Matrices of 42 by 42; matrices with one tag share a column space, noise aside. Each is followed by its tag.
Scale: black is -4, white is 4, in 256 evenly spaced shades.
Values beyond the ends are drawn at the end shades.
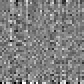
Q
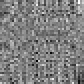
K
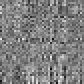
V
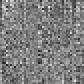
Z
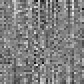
Z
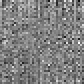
Z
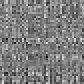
V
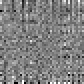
Q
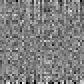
Q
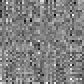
K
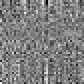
K
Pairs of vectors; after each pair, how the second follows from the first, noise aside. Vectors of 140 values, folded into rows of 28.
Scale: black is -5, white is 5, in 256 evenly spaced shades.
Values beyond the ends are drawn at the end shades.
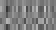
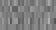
reversed, negated, shrunk.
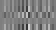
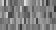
shuffled.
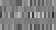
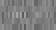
reversed, shrunk.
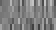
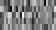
wrapped around, scaled up.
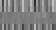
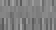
reversed, negated, shrunk.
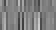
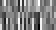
negated, scaled up.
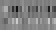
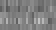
reversed, negated, shrunk.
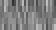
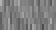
reversed, shrunk.
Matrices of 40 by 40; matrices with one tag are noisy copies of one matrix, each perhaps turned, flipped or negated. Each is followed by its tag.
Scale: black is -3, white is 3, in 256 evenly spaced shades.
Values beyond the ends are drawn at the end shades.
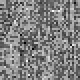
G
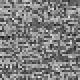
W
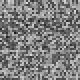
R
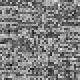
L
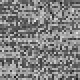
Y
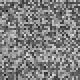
R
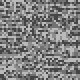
L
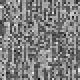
L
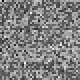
R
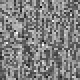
W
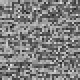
W
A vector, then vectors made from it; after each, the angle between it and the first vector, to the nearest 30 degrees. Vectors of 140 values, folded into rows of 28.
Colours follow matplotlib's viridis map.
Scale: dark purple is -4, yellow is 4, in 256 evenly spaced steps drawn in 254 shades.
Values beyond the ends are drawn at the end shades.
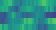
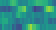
90 degrees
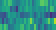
30 degrees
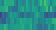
30 degrees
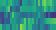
30 degrees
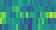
150 degrees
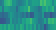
30 degrees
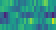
30 degrees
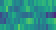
30 degrees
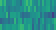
60 degrees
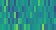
90 degrees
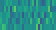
90 degrees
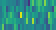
90 degrees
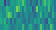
90 degrees
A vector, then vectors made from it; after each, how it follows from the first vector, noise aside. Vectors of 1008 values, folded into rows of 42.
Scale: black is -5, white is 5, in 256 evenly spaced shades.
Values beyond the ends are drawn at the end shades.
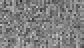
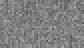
reversed, negated, shrunk.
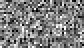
wrapped around, scaled up.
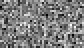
wrapped around, scaled up.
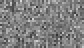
negated.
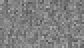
reversed, negated, shrunk.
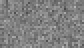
reversed, negated, shrunk.
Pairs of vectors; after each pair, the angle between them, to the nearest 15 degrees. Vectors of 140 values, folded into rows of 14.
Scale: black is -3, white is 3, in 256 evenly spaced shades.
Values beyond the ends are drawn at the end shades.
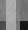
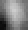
60 degrees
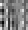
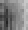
105 degrees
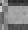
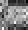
30 degrees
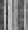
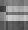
75 degrees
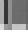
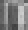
120 degrees
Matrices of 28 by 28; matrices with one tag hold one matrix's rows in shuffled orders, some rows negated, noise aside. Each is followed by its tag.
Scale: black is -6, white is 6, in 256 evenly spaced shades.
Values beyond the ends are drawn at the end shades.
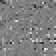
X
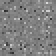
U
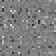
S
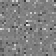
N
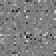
N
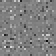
U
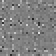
S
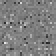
U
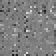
N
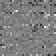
X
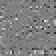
X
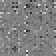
N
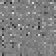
S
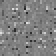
N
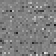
X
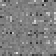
X
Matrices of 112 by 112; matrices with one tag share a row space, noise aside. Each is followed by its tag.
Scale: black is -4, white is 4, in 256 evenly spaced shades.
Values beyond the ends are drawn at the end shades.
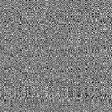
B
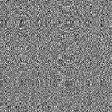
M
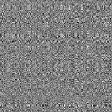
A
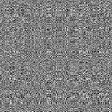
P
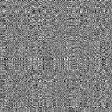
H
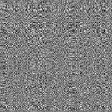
H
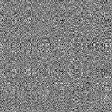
A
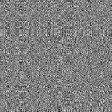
M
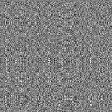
M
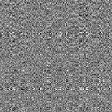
P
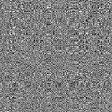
P
